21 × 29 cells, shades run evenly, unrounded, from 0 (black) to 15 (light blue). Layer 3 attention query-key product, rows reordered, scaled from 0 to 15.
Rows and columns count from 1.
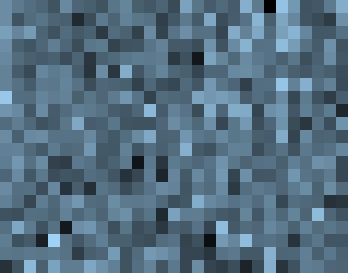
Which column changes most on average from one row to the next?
21
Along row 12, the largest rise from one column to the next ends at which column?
16
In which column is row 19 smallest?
18
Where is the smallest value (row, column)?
1, 23
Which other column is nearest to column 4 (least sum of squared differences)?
13
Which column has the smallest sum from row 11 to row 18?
14
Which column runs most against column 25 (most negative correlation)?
5
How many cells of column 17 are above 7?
12
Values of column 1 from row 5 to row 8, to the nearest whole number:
10 9 9 14
